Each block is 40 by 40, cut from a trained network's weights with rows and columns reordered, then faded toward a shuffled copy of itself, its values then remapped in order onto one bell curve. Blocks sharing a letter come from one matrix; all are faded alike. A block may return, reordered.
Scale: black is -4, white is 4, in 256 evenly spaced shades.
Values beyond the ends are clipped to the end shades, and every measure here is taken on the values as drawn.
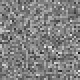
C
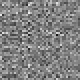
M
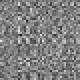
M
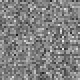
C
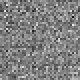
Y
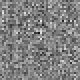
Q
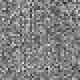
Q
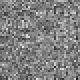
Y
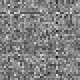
Y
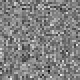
C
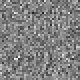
Q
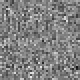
Q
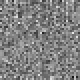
Q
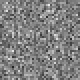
Q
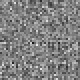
Q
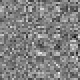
M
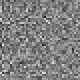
M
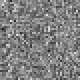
C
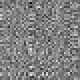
M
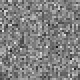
Q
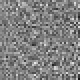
M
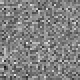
Y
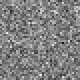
C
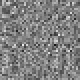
M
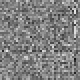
Y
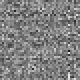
Y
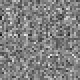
Q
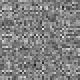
M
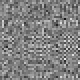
M
